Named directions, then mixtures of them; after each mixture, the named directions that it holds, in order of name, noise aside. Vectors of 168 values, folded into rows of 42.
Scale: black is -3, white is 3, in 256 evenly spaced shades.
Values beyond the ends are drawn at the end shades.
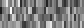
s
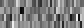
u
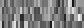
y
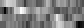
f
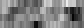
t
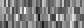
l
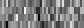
l, u.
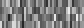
s, u, y.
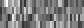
f, s, u.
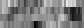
t.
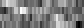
f.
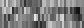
l, s, t.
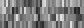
l, t.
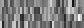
y.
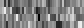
f, l.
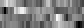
f.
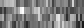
f, u, y.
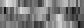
f, t.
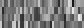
y.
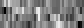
f, l.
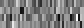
u.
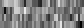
f, u.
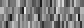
l, u.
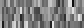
y.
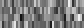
y.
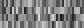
l.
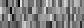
s.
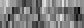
l, t.
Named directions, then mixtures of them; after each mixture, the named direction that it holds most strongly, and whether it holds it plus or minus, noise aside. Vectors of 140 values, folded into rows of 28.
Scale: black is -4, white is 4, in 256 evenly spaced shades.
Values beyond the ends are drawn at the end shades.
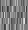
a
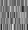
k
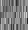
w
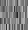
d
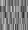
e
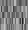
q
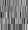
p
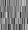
p, plus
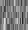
q, plus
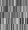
q, plus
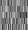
k, minus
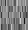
p, plus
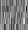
a, plus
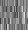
d, plus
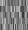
e, plus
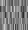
e, plus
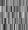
e, minus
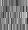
w, plus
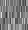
p, minus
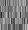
p, plus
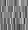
q, minus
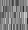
w, plus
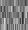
q, plus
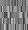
a, minus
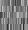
a, minus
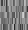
e, minus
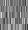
p, minus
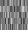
k, minus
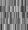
e, plus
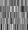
k, plus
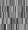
a, plus
